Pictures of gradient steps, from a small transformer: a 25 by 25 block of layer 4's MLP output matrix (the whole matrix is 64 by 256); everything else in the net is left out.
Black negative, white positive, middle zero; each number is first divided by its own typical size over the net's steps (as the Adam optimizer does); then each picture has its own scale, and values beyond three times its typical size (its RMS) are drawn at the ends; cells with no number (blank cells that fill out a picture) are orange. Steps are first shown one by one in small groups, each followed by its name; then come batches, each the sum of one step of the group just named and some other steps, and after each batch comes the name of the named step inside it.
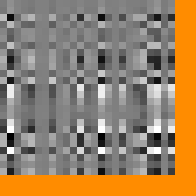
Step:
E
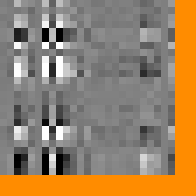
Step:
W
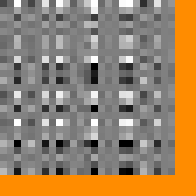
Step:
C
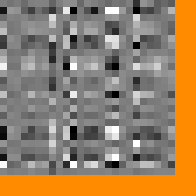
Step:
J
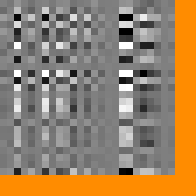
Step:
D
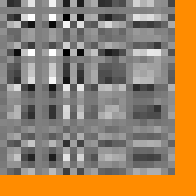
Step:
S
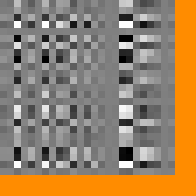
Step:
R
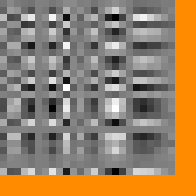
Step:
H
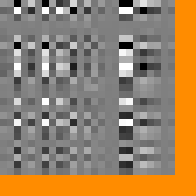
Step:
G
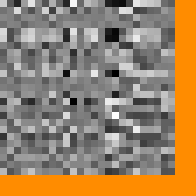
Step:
G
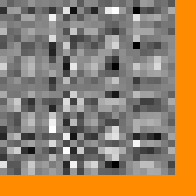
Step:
J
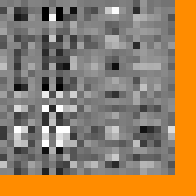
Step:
J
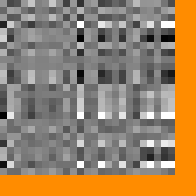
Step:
S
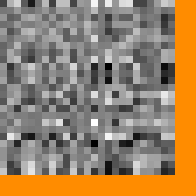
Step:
C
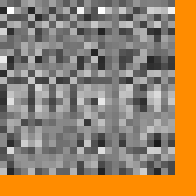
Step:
E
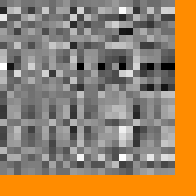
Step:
D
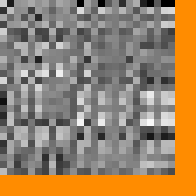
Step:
W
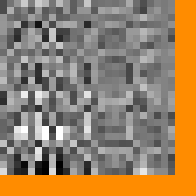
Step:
W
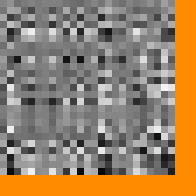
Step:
E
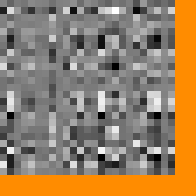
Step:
J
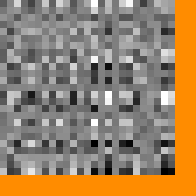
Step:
C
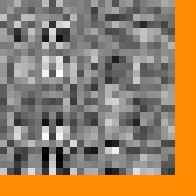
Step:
W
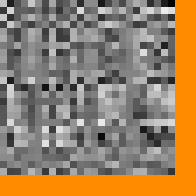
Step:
E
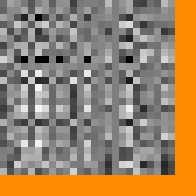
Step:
R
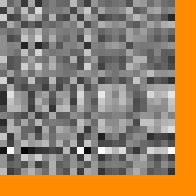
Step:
E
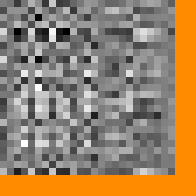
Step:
J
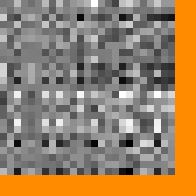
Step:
C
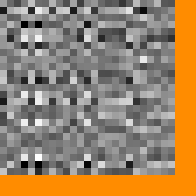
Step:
G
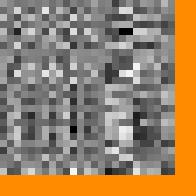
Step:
D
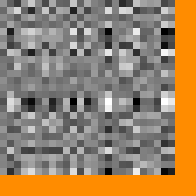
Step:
G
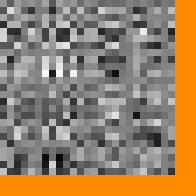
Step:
W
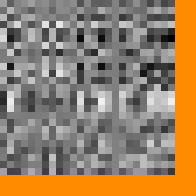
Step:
W
